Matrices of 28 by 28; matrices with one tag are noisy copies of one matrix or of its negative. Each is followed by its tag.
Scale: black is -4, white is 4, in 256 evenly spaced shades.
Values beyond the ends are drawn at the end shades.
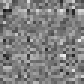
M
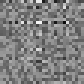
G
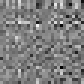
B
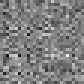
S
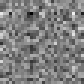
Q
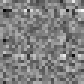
M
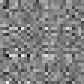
S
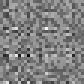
S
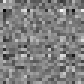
M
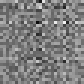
G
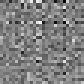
G
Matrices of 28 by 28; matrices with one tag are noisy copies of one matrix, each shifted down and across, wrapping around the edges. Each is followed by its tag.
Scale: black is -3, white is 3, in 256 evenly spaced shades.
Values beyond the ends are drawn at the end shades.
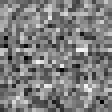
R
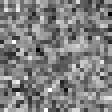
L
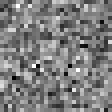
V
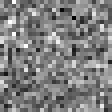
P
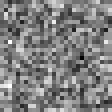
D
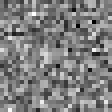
R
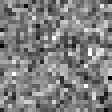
V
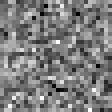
L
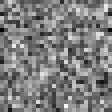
V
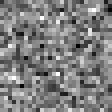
L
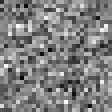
D
